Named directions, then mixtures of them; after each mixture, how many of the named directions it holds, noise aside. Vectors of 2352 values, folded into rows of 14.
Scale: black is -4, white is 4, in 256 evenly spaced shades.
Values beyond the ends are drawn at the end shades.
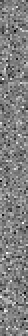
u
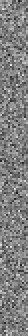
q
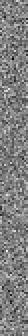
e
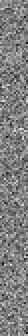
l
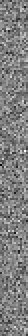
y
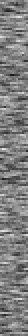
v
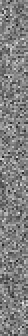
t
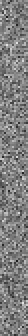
one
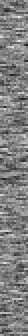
one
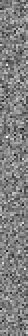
four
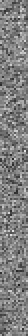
four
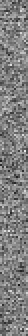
three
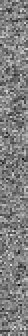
four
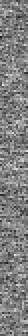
four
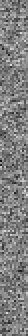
four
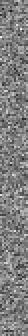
four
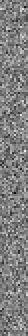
two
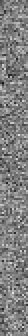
four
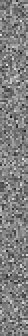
four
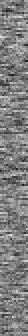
one
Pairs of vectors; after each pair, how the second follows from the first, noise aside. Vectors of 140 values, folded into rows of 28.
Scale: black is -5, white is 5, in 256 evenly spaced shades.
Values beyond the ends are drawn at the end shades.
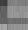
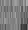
reversed, partly zeroed.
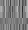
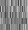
sign-scrambled.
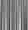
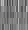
reversed, negated, partly zeroed.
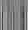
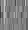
reversed, negated, partly zeroed.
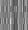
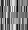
reversed, negated, scaled up.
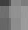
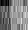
scaled up.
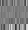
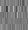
wrapped around, partly zeroed.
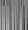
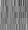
reversed, negated, partly zeroed.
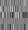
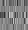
reversed.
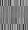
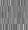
negated, shrunk.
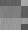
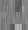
wrapped around, partly zeroed.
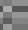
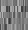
sign-scrambled.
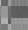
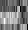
reversed, negated, scaled up.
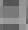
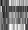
reversed, negated, scaled up.
